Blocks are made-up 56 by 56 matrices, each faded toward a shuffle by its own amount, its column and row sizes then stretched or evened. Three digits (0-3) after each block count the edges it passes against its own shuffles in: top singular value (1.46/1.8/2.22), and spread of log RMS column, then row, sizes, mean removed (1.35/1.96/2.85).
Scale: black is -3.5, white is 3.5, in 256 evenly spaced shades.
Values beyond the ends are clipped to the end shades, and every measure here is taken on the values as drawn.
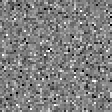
0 0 0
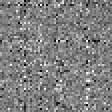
0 2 2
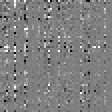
1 3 2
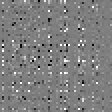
1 3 2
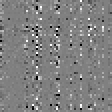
2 3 2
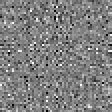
2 1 1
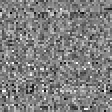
2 0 2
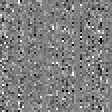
0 3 0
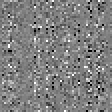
1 3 1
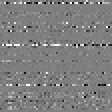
2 0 3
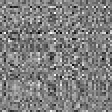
3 2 2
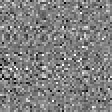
2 1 2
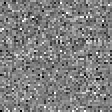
1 0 1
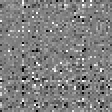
2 2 2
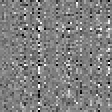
3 3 1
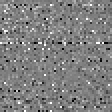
1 0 2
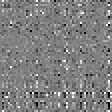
3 2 2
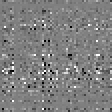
1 2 3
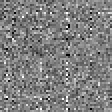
1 2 1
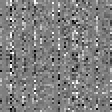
2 3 0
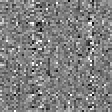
2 2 1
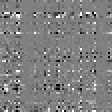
2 3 3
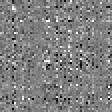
0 3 2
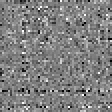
1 2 2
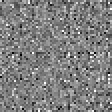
1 1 1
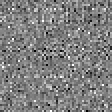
2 1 1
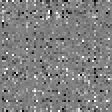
0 2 2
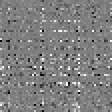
0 2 3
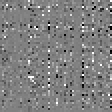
1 3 2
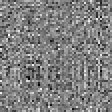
2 2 0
